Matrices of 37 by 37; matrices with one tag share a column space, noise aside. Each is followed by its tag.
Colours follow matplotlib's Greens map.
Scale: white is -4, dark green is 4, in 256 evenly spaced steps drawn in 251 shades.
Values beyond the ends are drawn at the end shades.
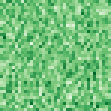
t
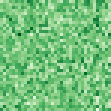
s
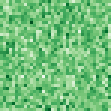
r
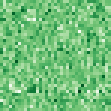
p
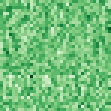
r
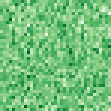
r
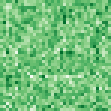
r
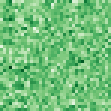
s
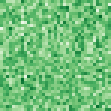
r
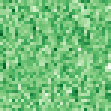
p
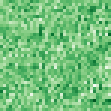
p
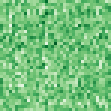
t
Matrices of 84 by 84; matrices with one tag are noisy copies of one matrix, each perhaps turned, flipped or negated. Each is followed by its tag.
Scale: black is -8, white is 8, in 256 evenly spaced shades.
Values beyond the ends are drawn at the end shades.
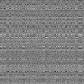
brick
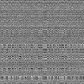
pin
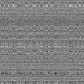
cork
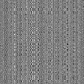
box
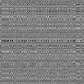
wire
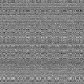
cork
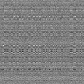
box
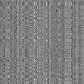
brick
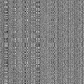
pin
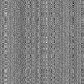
cork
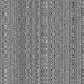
cork
